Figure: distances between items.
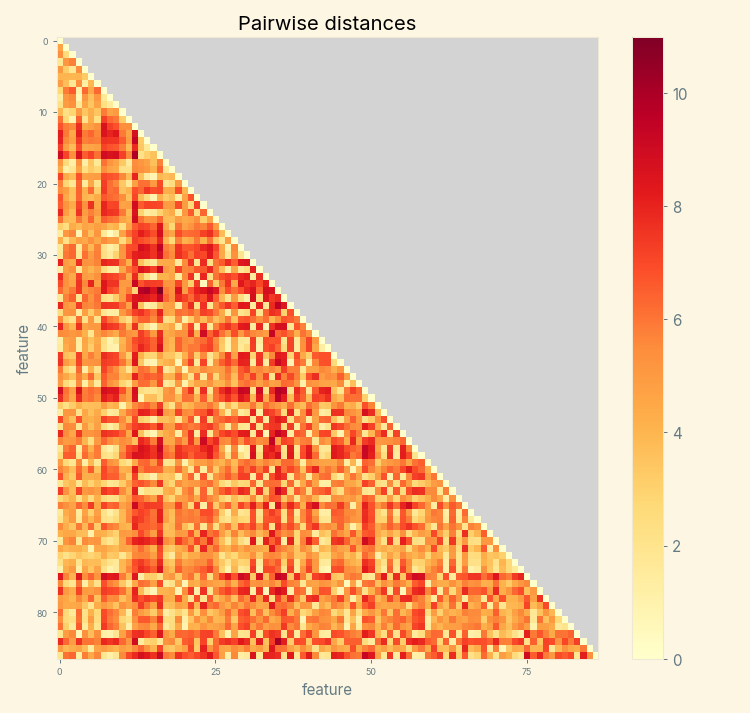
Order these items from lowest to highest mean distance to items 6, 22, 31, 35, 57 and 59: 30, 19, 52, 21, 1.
1, 19, 52, 21, 30
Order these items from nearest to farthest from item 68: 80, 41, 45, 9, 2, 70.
2, 80, 70, 9, 45, 41
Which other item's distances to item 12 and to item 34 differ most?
23
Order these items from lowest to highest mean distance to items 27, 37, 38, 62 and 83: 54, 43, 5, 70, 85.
43, 54, 70, 5, 85
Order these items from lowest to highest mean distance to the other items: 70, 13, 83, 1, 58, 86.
1, 83, 70, 86, 58, 13
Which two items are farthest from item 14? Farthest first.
35, 12
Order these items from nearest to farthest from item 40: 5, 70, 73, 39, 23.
5, 39, 73, 23, 70
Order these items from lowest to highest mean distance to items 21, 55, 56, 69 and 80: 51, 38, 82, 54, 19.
82, 19, 51, 38, 54
